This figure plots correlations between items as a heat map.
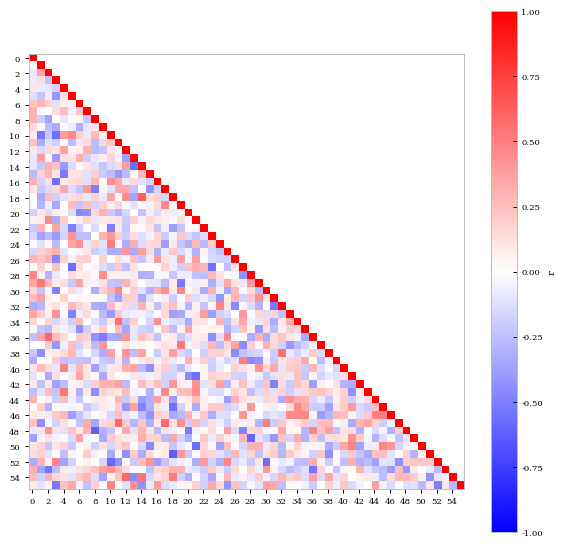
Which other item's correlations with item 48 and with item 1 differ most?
38
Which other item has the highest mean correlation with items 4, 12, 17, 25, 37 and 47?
43
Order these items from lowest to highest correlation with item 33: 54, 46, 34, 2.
2, 54, 34, 46
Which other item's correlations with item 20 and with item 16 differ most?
34
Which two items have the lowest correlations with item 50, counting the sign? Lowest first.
21, 15
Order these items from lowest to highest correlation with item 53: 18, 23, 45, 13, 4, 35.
45, 35, 13, 4, 23, 18
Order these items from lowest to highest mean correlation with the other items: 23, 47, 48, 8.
8, 23, 48, 47
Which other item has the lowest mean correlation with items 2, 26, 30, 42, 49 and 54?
3
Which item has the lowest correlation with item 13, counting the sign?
14
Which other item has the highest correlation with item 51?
19
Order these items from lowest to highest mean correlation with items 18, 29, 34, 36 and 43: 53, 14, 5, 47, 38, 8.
8, 53, 5, 47, 38, 14
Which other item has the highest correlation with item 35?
46
